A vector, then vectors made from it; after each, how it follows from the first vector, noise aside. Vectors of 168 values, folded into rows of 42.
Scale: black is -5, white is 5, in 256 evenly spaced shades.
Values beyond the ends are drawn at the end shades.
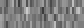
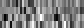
reversed, negated, scaled up.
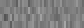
reversed, negated, shrunk.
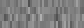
reversed, negated, shrunk.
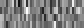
scaled up.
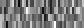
scaled up.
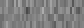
negated, shrunk.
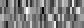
scaled up.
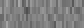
negated, shrunk.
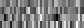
reversed, negated, scaled up.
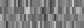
copied.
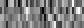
scaled up.
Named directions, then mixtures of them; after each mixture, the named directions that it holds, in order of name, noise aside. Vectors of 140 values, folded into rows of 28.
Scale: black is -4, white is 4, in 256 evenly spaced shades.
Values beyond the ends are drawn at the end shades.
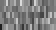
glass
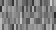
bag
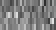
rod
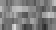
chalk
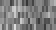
bag, chalk, rod.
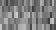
glass, rod.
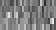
rod.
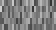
bag, glass.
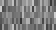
bag.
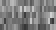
chalk, glass, rod.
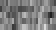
chalk, glass.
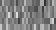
rod.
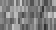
chalk, glass, rod.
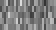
bag, glass, rod.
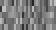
bag, chalk, glass.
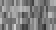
bag, chalk, glass.
